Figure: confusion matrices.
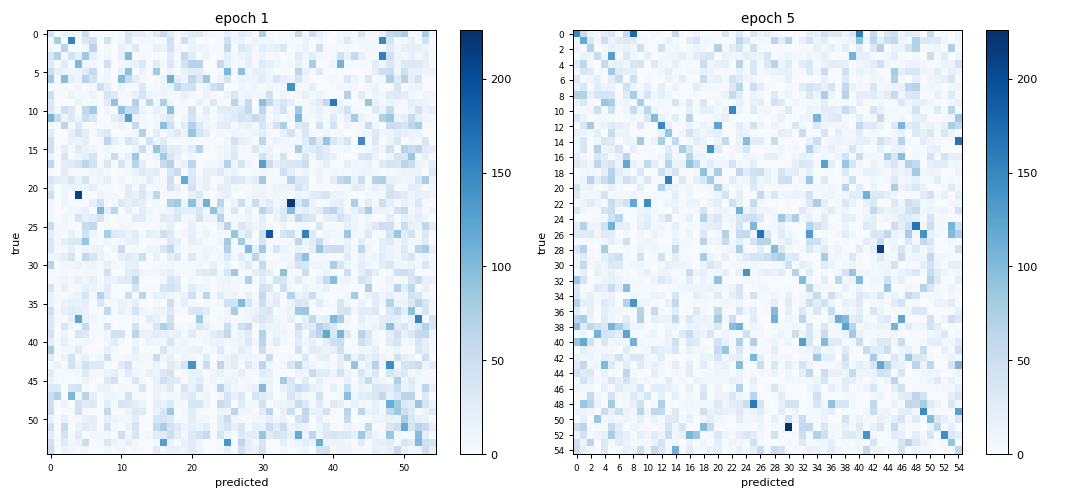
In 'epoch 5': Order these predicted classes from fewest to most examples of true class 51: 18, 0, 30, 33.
0, 33, 18, 30
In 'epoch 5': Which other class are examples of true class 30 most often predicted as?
1
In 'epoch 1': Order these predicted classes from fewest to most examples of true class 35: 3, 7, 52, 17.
3, 7, 17, 52
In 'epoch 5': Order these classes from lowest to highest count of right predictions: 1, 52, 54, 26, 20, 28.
54, 20, 28, 1, 52, 26
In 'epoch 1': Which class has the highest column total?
30
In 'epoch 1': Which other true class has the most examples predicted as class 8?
26
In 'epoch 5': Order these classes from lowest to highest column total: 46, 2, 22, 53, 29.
29, 22, 2, 53, 46
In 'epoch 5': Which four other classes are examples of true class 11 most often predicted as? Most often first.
34, 54, 16, 43
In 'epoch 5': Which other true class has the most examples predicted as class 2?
12
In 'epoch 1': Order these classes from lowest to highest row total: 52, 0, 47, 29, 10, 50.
50, 29, 0, 47, 10, 52
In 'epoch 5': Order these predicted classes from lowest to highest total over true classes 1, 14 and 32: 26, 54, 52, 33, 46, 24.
52, 26, 33, 46, 24, 54
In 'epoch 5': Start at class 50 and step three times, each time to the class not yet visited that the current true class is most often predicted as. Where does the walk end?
45
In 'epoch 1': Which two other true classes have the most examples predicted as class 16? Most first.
53, 12
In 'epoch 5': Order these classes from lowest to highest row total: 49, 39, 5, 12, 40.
5, 39, 49, 12, 40
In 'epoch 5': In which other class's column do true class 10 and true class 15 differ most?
22
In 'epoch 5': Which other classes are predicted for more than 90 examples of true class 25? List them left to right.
5, 48, 53
